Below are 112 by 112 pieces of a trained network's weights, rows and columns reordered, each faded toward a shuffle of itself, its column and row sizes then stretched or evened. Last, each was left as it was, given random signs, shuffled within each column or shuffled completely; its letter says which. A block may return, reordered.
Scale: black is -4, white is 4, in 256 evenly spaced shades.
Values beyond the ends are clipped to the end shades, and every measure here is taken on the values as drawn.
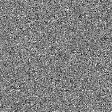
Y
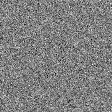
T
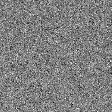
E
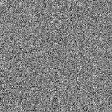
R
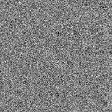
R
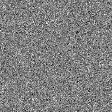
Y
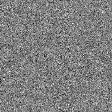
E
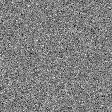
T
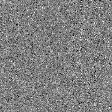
E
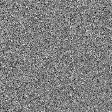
E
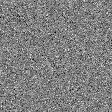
T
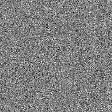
Y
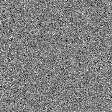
E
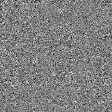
Y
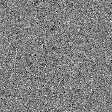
E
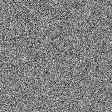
T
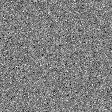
T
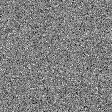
T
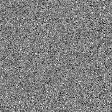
Y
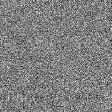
R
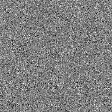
Y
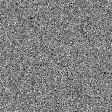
T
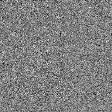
Y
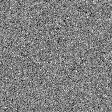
T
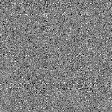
R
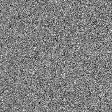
E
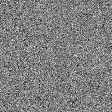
E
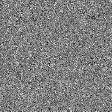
Y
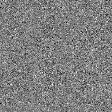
Y
